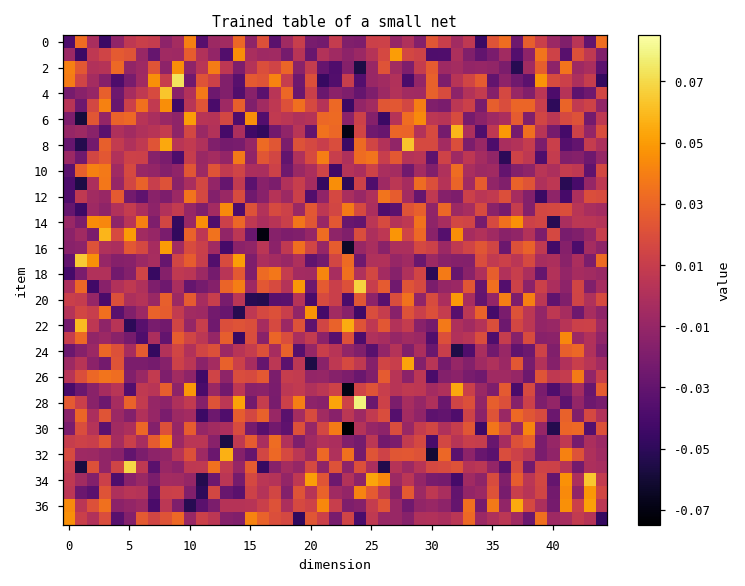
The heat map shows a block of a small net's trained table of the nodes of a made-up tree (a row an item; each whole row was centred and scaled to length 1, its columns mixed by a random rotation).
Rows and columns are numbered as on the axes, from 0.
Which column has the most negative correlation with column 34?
42
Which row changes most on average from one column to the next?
30
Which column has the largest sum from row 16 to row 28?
1
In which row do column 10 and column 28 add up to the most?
6
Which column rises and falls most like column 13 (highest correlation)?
23
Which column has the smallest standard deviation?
33
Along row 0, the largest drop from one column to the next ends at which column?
11
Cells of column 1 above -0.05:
34
